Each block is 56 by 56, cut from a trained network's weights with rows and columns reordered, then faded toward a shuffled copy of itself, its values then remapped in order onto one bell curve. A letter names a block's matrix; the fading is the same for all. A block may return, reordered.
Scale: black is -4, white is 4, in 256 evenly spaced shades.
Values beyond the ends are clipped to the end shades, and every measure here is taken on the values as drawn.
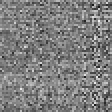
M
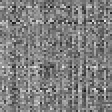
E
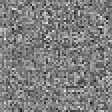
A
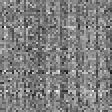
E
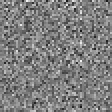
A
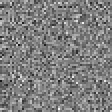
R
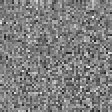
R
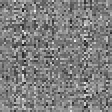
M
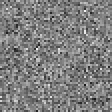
A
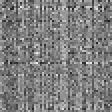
E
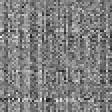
E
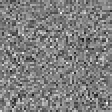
R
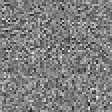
A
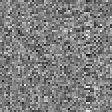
A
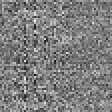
M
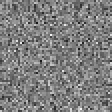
R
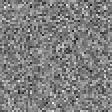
A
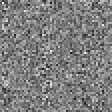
A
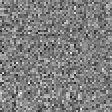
A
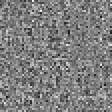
A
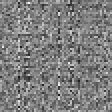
M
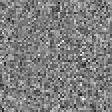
A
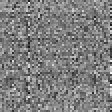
M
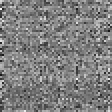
M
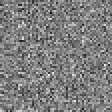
A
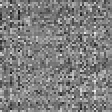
M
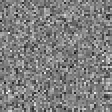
R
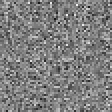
A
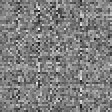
M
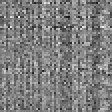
E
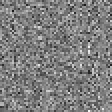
A
